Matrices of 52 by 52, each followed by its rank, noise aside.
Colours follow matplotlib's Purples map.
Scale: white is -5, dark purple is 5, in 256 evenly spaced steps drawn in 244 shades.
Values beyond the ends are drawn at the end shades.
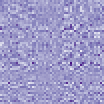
four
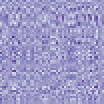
four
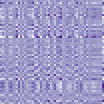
two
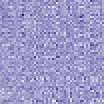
six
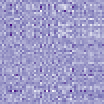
four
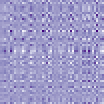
two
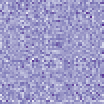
eight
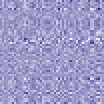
four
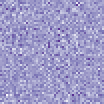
eight
